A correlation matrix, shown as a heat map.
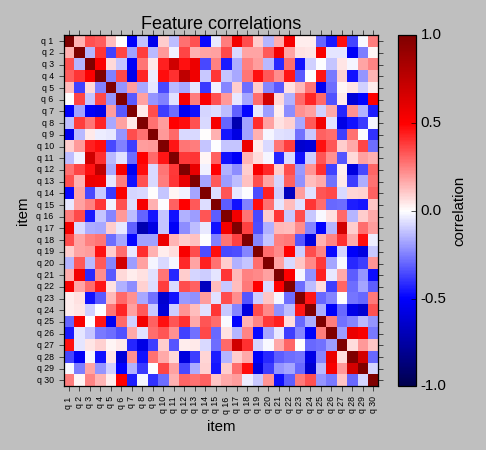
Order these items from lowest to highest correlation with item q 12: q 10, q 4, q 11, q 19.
q 10, q 11, q 19, q 4
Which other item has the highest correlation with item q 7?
q 9
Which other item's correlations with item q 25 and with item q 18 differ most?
q 17
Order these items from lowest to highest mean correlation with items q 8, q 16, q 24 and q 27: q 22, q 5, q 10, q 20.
q 10, q 5, q 22, q 20
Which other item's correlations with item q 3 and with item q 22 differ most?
q 21
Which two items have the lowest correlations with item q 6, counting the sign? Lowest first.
q 28, q 29
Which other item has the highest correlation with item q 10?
q 18
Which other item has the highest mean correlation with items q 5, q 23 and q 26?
q 7
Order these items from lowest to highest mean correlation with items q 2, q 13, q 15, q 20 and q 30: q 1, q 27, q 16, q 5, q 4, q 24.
q 5, q 27, q 16, q 1, q 24, q 4
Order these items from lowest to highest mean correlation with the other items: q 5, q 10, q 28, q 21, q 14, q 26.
q 28, q 5, q 26, q 14, q 21, q 10
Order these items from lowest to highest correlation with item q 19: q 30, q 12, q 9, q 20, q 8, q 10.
q 30, q 10, q 9, q 20, q 8, q 12
